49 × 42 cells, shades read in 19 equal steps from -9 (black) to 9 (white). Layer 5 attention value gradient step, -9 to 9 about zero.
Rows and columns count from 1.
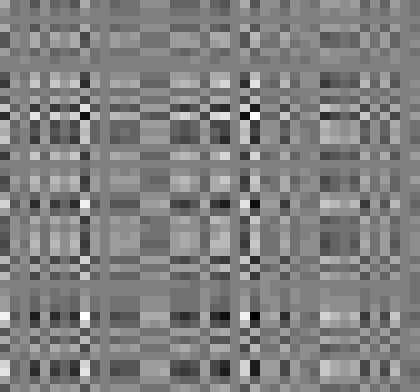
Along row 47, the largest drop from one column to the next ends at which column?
26
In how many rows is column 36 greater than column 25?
20
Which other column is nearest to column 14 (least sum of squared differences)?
13
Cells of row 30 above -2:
34
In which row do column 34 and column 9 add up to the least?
15
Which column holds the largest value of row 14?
9
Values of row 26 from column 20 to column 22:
-3 3 -5
